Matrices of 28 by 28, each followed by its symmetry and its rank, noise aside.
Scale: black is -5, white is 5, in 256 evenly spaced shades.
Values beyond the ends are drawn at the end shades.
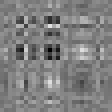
symmetric, rank one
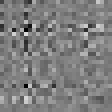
no symmetry, rank three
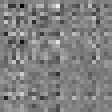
no symmetry, rank three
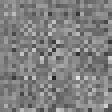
symmetric, rank three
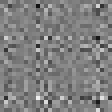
antisymmetric, rank two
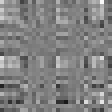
no symmetry, rank two
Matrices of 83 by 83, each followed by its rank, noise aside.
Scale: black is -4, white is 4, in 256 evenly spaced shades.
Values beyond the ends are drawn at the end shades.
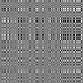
one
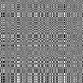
one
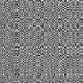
three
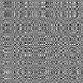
three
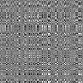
two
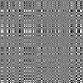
one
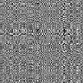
four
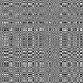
one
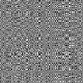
four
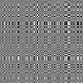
one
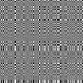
one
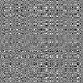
three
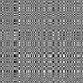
one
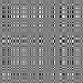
one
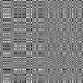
one
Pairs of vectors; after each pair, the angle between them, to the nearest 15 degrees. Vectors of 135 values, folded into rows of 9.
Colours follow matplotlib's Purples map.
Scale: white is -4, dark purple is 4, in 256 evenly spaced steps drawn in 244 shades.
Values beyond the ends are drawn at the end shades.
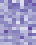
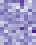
135 degrees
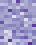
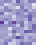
60 degrees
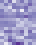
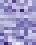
165 degrees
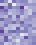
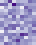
165 degrees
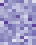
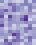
120 degrees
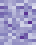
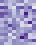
15 degrees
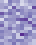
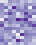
45 degrees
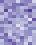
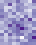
135 degrees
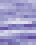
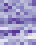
135 degrees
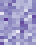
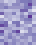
120 degrees
